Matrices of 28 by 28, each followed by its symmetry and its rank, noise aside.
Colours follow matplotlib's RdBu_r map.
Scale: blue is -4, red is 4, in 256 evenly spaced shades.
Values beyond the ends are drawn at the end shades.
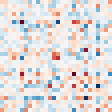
symmetric, rank four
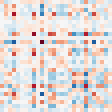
symmetric, rank two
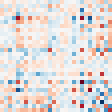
symmetric, rank three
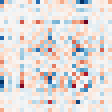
symmetric, rank three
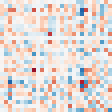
no symmetry, rank four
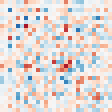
symmetric, rank four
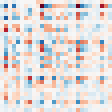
no symmetry, rank two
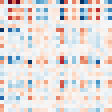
no symmetry, rank two
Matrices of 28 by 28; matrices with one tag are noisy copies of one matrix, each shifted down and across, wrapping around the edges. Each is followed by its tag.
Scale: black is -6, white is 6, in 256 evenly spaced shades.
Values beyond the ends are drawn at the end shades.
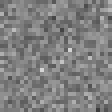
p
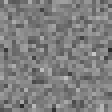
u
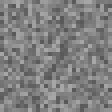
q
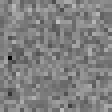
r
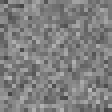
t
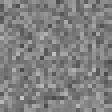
u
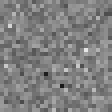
p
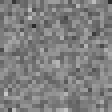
r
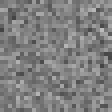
q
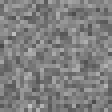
r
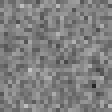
t
